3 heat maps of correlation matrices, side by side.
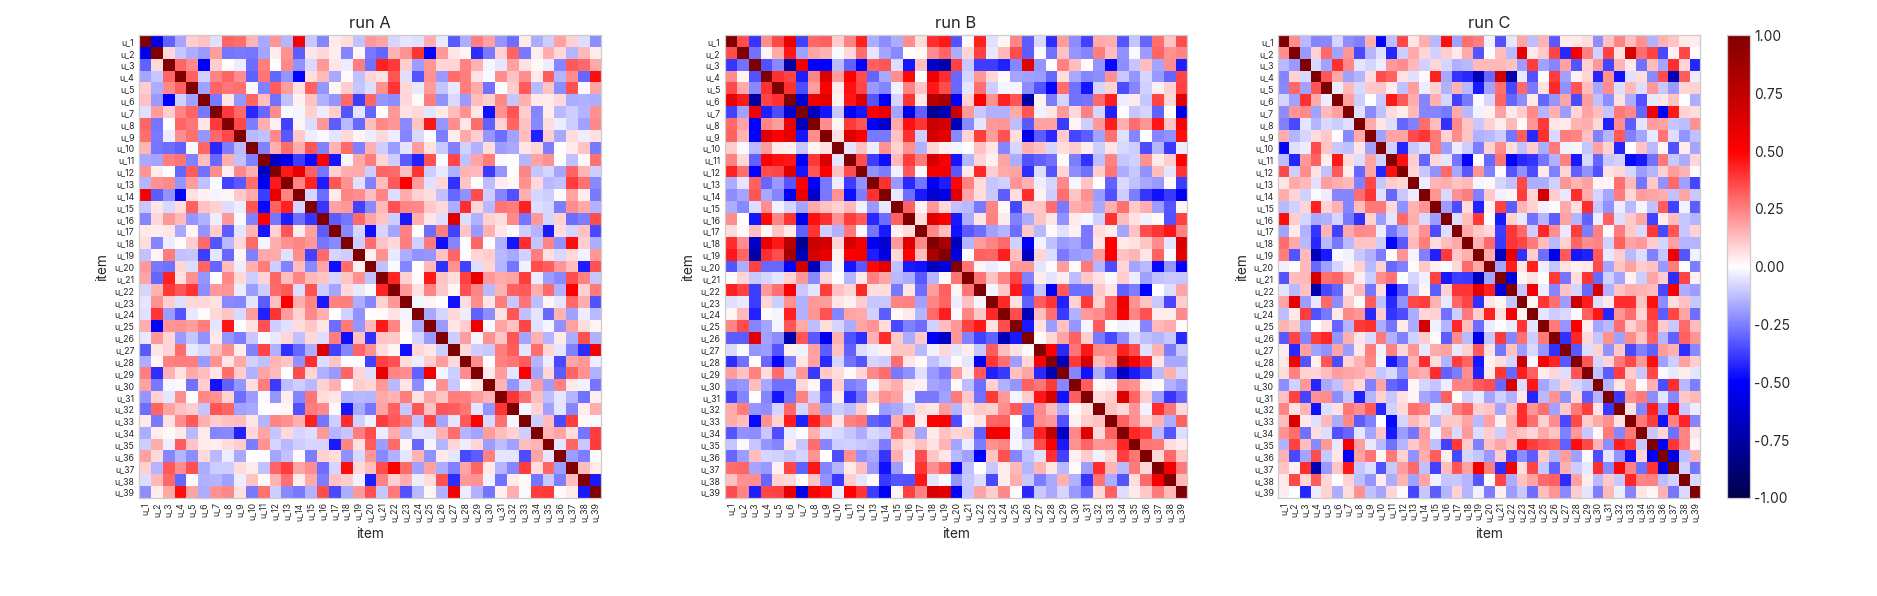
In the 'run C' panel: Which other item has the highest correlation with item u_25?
u_14
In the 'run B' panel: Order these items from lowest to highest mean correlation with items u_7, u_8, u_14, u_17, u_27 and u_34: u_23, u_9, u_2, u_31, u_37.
u_9, u_2, u_37, u_23, u_31
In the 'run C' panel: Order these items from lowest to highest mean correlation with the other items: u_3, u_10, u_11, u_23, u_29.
u_11, u_10, u_3, u_29, u_23
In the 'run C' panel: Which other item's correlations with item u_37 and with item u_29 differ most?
u_19
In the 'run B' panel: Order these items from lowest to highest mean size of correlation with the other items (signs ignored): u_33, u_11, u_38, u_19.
u_38, u_33, u_11, u_19
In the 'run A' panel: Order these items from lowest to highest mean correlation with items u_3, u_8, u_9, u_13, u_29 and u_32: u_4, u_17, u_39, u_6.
u_6, u_17, u_39, u_4
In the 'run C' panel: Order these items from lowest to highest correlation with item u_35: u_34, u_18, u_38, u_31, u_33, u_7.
u_31, u_34, u_18, u_38, u_33, u_7
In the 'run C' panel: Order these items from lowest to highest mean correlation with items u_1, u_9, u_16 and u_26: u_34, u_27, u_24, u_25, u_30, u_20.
u_24, u_30, u_20, u_27, u_34, u_25
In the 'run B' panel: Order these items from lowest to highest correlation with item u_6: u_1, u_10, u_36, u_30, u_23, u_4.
u_30, u_36, u_10, u_23, u_4, u_1
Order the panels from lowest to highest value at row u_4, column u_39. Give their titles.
run C, run B, run A
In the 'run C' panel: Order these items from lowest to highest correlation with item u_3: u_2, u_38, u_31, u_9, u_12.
u_31, u_2, u_9, u_38, u_12
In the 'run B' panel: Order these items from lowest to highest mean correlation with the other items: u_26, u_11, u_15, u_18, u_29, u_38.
u_26, u_29, u_38, u_15, u_11, u_18
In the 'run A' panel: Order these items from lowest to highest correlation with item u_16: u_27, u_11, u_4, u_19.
u_4, u_19, u_11, u_27
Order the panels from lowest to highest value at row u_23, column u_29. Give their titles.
run B, run A, run C
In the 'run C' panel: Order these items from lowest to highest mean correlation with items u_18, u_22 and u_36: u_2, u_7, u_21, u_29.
u_21, u_7, u_2, u_29
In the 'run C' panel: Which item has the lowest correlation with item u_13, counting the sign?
u_39
